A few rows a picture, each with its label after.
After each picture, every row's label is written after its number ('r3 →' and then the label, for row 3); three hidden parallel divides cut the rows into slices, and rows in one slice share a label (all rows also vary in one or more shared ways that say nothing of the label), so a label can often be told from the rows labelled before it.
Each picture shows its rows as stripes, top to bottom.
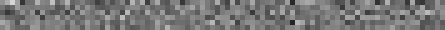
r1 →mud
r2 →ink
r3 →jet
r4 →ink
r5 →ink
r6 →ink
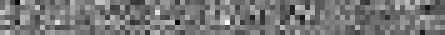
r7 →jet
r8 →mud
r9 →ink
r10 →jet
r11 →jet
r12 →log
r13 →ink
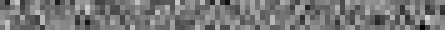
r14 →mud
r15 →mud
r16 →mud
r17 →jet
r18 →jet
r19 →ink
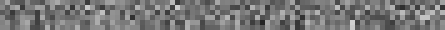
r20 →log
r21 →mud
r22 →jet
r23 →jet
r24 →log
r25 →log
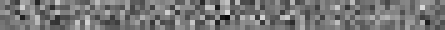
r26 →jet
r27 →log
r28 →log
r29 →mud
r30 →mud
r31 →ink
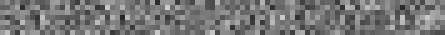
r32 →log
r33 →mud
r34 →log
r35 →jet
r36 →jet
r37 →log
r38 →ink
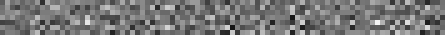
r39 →mud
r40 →jet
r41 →log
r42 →mud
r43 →mud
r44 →jet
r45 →mud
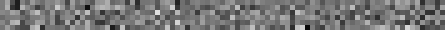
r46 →log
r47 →jet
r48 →mud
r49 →log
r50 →mud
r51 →mud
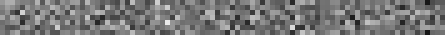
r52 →mud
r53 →ink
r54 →jet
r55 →mud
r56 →mud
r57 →jet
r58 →mud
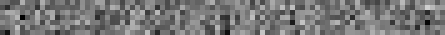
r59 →jet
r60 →jet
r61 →mud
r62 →mud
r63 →mud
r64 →ink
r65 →ink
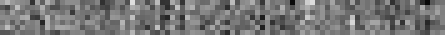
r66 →mud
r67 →ink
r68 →log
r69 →log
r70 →mud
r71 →ink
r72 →ink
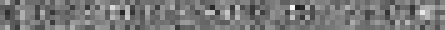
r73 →log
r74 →jet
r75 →jet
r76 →jet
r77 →ink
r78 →log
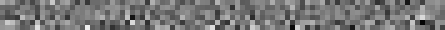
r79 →log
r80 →log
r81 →log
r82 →jet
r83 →mud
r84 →mud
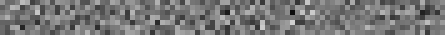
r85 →log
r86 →mud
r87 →mud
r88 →log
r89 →jet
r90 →mud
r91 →ink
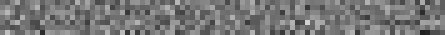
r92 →mud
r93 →ink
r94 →ink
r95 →log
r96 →log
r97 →log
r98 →mud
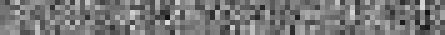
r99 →mud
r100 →log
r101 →mud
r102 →log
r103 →mud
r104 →mud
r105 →mud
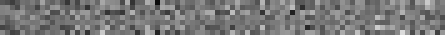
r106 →jet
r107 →jet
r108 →ink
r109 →ink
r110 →log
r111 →ink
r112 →jet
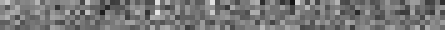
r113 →mud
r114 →ink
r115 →mud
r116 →log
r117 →ink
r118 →log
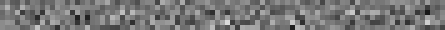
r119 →log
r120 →ink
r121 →mud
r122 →jet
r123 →jet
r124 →mud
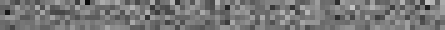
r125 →jet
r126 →mud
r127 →log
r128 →ink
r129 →ink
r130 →log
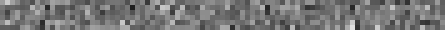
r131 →ink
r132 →log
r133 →ink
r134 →ink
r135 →ink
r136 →log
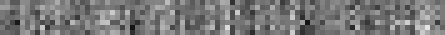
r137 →log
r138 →log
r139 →jet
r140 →jet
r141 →log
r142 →jet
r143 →jet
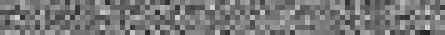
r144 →log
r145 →log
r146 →jet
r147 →mud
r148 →log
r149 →jet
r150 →mud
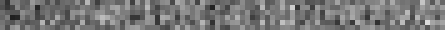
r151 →ink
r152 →log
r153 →log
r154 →jet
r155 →jet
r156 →ink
